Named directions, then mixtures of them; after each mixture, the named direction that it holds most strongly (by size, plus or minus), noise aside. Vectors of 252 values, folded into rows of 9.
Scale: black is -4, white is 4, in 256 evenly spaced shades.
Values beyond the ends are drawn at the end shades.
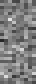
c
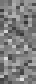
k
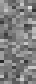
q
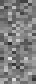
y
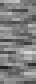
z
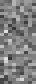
k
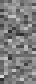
k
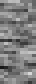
z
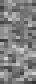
c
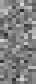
q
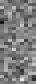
y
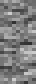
z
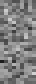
c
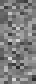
y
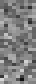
q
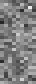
q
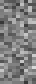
q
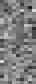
q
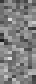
c
